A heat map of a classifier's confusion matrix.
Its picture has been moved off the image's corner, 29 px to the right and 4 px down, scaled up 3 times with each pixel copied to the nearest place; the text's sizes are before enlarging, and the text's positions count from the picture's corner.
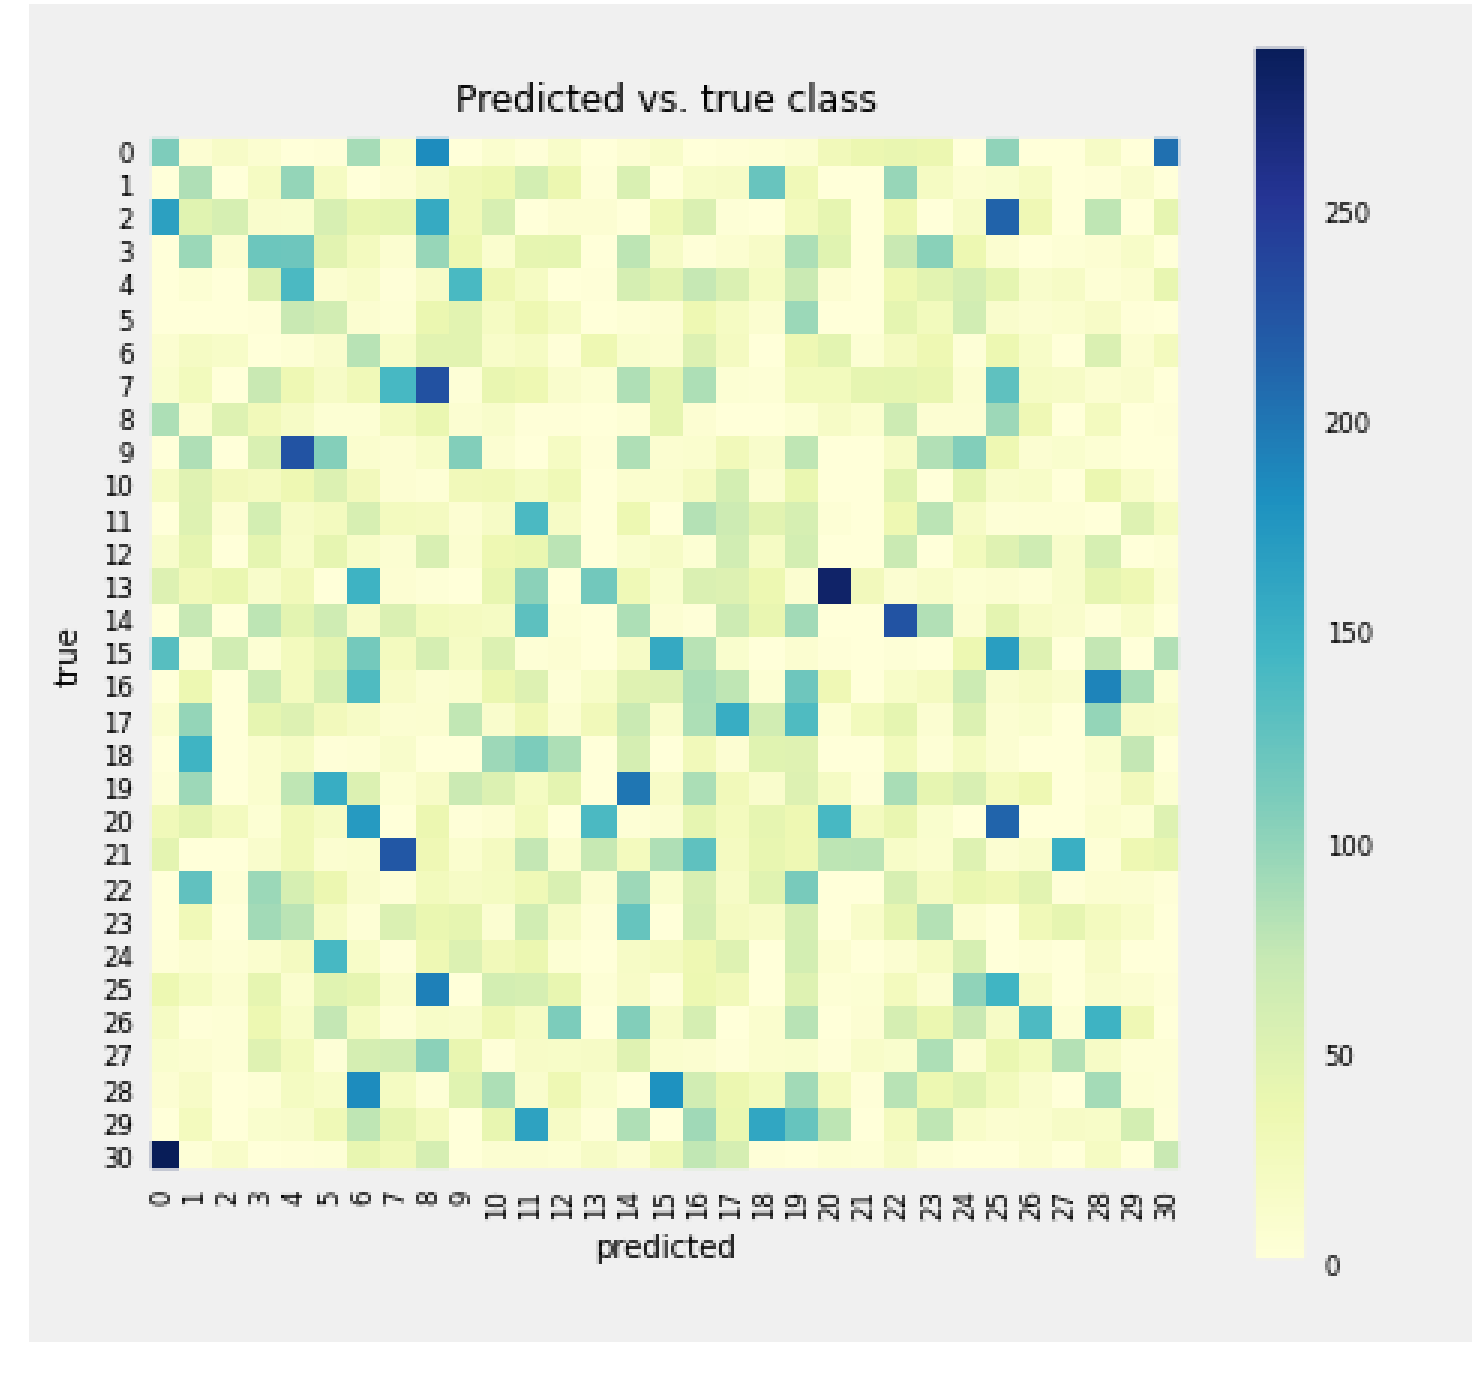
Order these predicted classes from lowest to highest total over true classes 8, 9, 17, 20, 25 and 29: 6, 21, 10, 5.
21, 10, 5, 6
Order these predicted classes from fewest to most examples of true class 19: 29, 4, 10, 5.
29, 10, 4, 5
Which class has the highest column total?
19
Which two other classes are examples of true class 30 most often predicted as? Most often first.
0, 16
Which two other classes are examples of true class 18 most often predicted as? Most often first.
1, 11
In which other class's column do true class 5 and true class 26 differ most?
28
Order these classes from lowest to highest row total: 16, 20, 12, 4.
12, 4, 20, 16
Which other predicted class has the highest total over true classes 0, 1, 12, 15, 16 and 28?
6
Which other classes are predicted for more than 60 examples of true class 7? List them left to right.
3, 8, 14, 16, 25
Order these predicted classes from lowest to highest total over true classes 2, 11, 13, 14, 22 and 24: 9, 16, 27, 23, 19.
27, 9, 23, 16, 19
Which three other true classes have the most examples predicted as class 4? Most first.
9, 3, 1
